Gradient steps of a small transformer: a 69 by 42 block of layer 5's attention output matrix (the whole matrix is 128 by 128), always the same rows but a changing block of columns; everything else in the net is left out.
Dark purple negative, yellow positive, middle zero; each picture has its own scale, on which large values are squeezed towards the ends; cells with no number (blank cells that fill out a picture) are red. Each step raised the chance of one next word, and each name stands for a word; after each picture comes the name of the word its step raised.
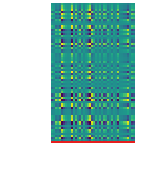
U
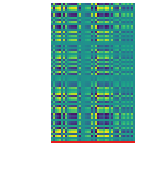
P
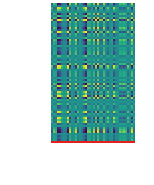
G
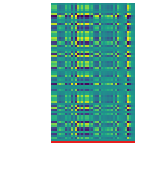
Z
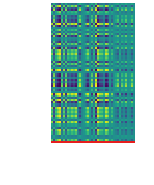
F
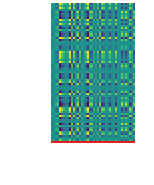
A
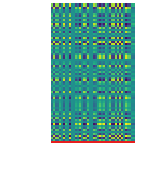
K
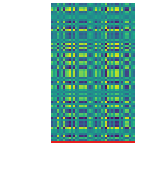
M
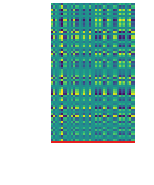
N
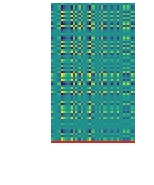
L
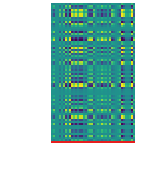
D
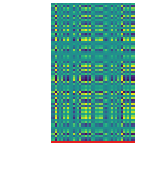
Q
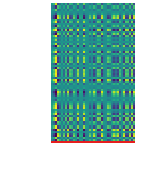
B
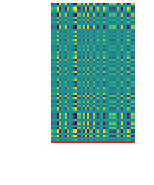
P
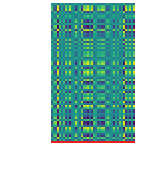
M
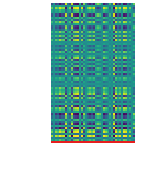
P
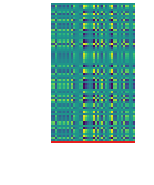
U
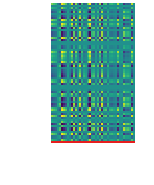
A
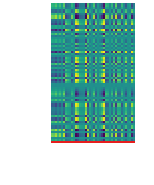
B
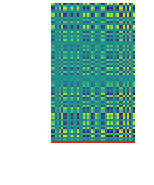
P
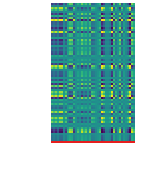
G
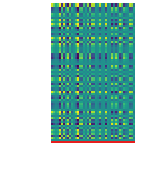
K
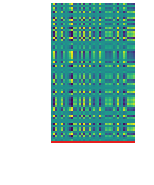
A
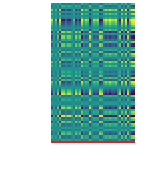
N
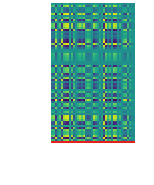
U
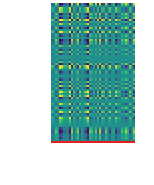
G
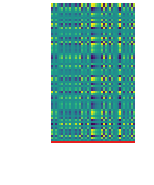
K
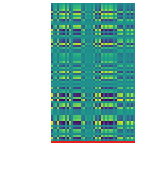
U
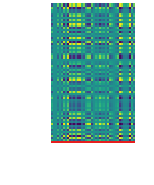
K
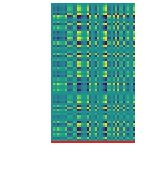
Z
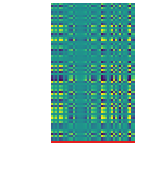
Q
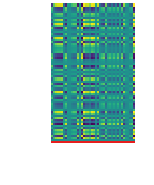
K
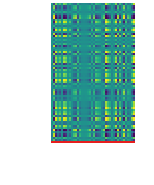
B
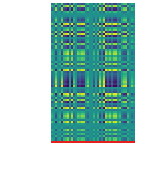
F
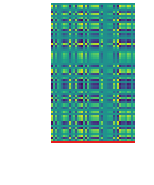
U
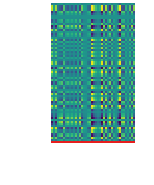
M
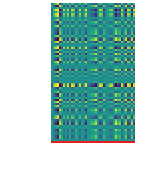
D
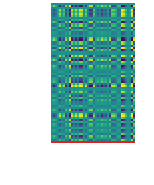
D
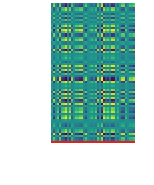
Q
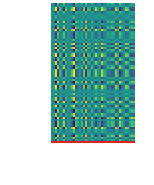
M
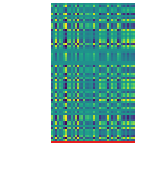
U
